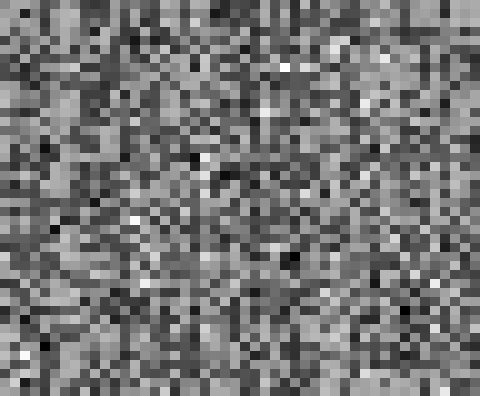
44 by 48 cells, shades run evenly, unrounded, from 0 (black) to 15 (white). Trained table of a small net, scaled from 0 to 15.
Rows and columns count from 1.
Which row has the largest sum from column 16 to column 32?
8
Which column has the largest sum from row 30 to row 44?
34
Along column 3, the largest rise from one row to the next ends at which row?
3
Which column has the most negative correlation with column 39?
22
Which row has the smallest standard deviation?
30
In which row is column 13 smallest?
18
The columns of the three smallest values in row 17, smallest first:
5, 38, 48
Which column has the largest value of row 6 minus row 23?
42
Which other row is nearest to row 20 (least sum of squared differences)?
1
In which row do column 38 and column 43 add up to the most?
11
